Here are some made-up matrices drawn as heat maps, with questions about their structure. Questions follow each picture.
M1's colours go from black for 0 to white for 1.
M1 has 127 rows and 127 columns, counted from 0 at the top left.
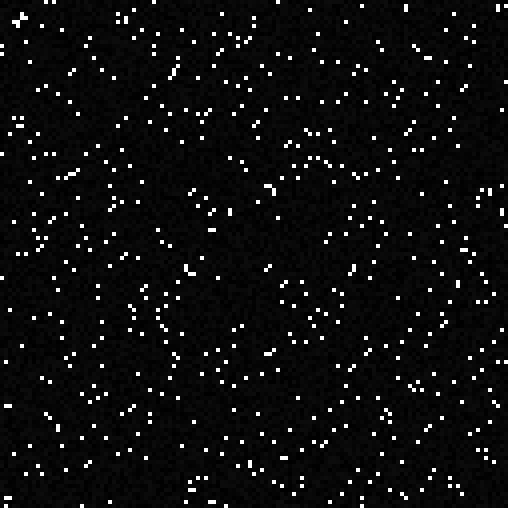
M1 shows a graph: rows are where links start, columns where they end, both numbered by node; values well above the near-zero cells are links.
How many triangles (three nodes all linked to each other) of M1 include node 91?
4
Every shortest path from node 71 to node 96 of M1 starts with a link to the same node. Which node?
node 70
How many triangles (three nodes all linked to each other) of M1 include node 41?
5
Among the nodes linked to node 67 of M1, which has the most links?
node 88
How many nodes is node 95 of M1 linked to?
4
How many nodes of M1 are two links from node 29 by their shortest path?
5
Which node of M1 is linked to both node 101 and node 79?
node 33
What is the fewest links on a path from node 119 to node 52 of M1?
5
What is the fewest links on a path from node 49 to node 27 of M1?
4
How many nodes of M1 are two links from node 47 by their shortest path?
6
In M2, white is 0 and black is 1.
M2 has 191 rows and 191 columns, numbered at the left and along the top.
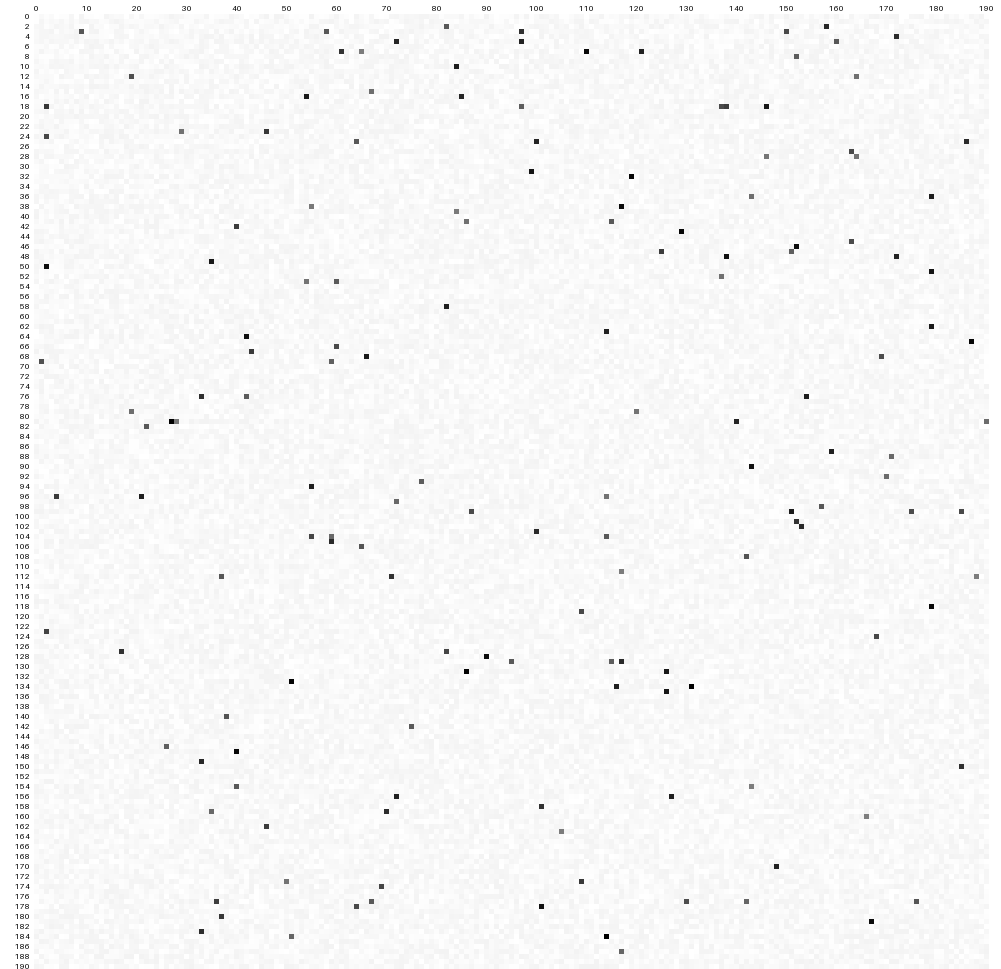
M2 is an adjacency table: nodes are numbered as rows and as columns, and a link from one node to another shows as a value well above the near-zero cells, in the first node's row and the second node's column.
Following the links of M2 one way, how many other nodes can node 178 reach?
5
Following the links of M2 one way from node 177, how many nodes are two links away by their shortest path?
4
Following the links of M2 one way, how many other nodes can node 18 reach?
12
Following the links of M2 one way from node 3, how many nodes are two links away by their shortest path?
3
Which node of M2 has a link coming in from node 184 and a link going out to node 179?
node 51
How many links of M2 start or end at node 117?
4
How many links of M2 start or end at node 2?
6
